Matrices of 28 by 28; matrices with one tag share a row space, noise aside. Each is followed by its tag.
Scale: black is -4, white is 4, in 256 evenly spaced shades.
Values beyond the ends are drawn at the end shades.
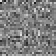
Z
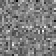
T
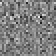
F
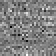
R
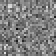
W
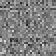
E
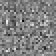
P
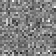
T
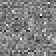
T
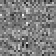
R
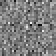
E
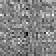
R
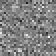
Z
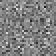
P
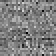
R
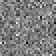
F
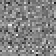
W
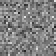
W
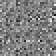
F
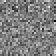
T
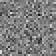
E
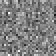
W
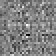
R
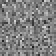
P
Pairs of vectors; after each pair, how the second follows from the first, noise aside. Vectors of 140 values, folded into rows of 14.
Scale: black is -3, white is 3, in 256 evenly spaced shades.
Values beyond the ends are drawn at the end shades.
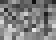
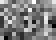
negated.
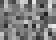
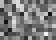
wrapped around.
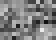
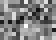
wrapped around.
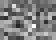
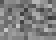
reversed, negated, shrunk.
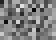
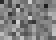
partly zeroed.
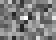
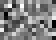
wrapped around.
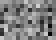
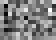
reversed.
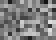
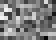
reversed.
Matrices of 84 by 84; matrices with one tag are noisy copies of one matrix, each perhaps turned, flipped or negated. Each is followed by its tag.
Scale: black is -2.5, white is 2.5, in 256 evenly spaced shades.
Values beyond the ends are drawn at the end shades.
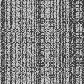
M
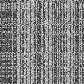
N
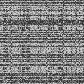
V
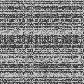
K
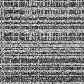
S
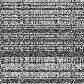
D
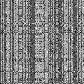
K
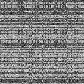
M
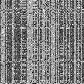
D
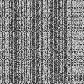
N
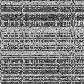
D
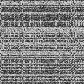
D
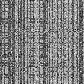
M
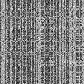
M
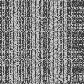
N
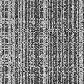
M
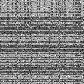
N
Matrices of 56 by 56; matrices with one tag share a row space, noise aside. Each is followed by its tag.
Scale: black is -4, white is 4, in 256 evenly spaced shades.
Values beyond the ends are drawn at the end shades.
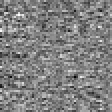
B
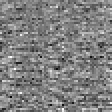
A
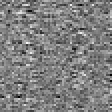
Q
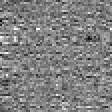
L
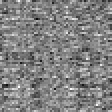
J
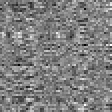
Q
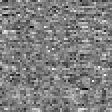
J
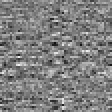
A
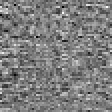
L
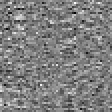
B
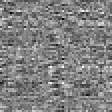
A
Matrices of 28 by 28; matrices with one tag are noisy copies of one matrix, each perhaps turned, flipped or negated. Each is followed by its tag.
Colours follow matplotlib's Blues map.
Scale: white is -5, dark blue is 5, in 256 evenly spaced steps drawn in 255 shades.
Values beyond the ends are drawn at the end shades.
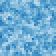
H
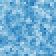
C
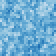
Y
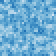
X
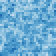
Y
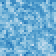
Y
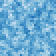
H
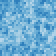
C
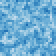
H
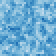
C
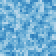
H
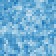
C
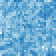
Y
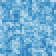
X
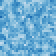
H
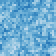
Y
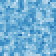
X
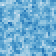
X
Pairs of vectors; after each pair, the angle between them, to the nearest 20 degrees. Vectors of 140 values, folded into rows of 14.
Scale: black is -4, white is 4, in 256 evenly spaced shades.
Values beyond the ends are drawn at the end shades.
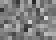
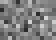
40 degrees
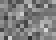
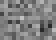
100 degrees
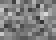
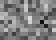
80 degrees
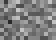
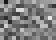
40 degrees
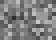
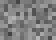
160 degrees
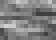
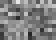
60 degrees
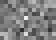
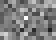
20 degrees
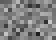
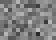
20 degrees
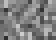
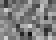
160 degrees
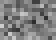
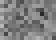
60 degrees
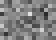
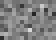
120 degrees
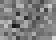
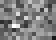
160 degrees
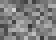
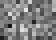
80 degrees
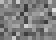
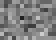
100 degrees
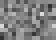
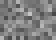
120 degrees
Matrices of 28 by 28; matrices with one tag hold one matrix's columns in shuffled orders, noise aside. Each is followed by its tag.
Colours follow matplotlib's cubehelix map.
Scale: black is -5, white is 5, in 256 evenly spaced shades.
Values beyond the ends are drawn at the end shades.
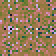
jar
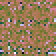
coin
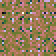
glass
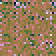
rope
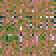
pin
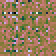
glass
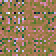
glass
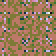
glass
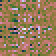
jar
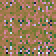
coin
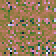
coin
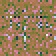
pin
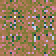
pin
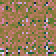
coin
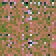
rope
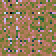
glass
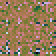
coin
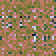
pin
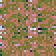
jar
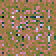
pin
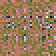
pin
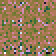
coin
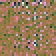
rope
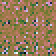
coin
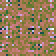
jar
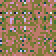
glass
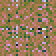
jar
